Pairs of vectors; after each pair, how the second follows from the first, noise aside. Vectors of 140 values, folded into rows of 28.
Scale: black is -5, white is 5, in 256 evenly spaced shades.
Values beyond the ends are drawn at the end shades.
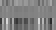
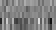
copied.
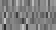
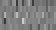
negated, partly zeroed.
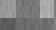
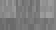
shrunk.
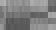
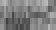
copied.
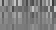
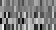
reversed, negated, scaled up.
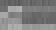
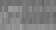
shrunk.
